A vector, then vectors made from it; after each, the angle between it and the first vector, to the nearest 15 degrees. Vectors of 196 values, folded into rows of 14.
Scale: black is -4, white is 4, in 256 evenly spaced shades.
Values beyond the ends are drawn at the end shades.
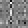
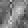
120 degrees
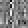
30 degrees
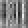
75 degrees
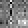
150 degrees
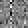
150 degrees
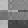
90 degrees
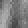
105 degrees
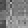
60 degrees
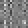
135 degrees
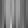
90 degrees
